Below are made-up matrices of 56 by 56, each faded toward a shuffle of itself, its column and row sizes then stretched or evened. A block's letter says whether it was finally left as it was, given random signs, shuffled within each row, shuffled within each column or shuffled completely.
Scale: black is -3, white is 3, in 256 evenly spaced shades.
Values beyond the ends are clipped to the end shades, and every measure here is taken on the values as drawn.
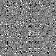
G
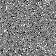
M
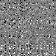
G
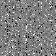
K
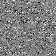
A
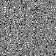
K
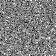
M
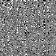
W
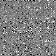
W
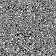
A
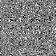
W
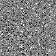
K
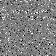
A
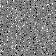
K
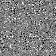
A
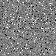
A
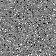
M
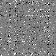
W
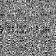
G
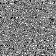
A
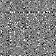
G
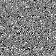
A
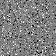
K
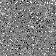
A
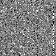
K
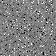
M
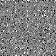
G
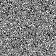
M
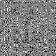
G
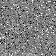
M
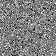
M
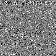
A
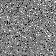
M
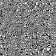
W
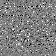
A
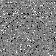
A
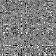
G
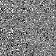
W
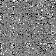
W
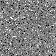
M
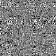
W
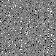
K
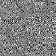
G
